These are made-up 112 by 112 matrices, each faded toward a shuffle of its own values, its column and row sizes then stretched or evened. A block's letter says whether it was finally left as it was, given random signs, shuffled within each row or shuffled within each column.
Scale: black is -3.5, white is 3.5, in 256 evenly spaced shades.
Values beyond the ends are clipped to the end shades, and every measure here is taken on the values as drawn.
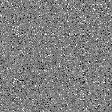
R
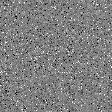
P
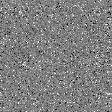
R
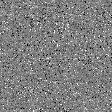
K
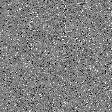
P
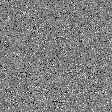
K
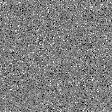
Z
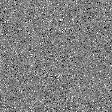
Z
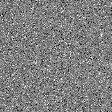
P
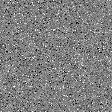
K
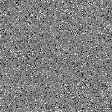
R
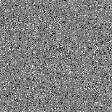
R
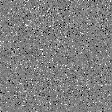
R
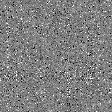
R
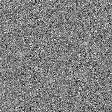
P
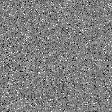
R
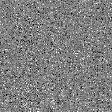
R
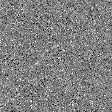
Z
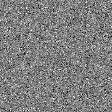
Z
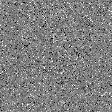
Z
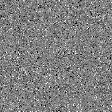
R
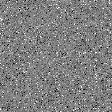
R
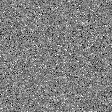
K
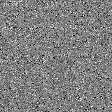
K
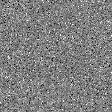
P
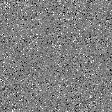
Z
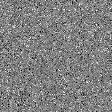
Z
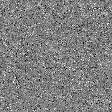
K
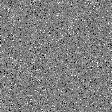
P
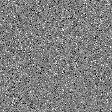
P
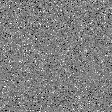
K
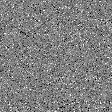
K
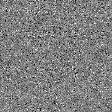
Z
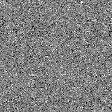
R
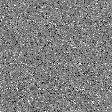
K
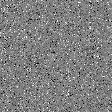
P
